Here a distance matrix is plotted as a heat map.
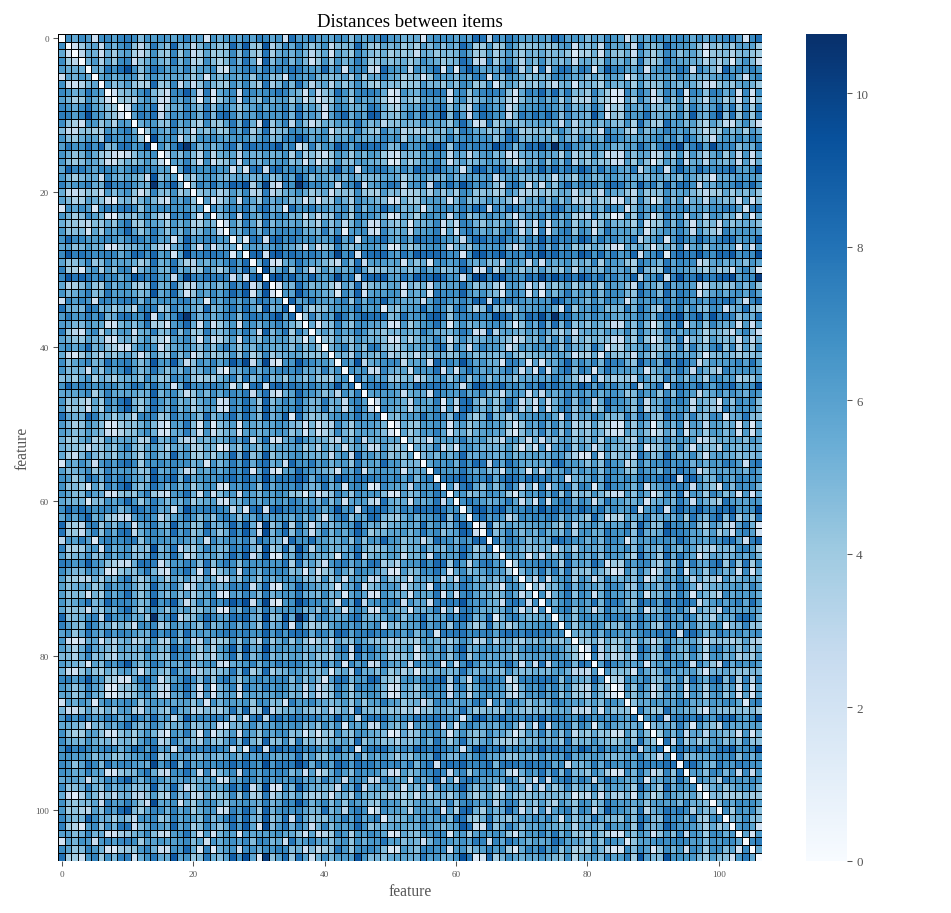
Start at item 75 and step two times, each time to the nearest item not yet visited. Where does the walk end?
6
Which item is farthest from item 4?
10
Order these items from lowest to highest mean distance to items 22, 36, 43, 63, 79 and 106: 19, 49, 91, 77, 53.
53, 91, 49, 77, 19
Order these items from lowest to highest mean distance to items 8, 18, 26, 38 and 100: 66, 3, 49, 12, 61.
3, 66, 12, 49, 61
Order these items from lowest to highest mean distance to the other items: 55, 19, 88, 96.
96, 55, 19, 88
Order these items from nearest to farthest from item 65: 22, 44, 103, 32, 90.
22, 44, 32, 103, 90
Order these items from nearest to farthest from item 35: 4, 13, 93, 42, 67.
67, 93, 42, 13, 4
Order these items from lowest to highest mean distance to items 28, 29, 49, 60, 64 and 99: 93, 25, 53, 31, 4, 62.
53, 25, 4, 93, 62, 31
